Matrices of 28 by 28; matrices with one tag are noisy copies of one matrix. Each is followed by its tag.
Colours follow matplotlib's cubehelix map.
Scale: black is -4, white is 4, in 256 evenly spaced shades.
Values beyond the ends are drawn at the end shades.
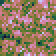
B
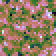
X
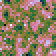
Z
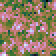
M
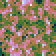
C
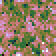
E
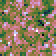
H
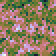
M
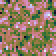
X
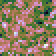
H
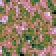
X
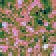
H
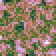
Z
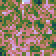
C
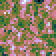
C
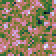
H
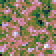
H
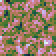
Z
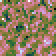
Z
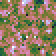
C
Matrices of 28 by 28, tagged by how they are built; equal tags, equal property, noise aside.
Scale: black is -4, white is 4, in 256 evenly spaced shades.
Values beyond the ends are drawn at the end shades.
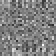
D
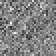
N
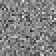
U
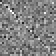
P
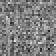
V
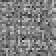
V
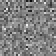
D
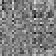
D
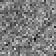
N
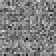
V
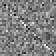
P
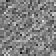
N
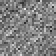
N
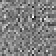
D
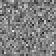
U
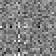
D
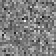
U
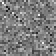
P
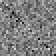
P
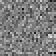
D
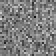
U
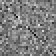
P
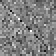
P
